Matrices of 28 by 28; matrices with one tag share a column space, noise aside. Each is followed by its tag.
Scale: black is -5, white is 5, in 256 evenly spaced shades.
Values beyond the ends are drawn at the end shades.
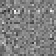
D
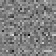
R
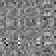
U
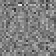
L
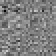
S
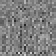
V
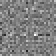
R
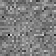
R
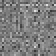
L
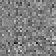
U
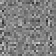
U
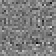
U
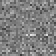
R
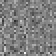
V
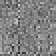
V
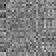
L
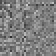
L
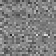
R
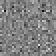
S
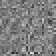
V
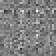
D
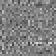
U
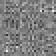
S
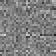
R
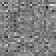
L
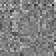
L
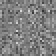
D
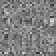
V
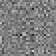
R
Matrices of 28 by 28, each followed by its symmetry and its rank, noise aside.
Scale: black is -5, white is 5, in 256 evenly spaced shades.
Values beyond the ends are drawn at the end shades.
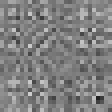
symmetric, rank three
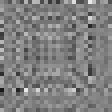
antisymmetric, rank two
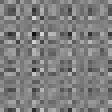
symmetric, rank one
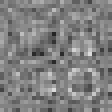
symmetric, rank three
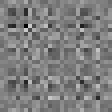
symmetric, rank two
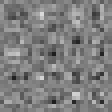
no symmetry, rank three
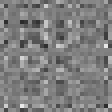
no symmetry, rank two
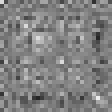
symmetric, rank three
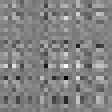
no symmetry, rank two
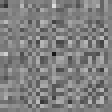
symmetric, rank two
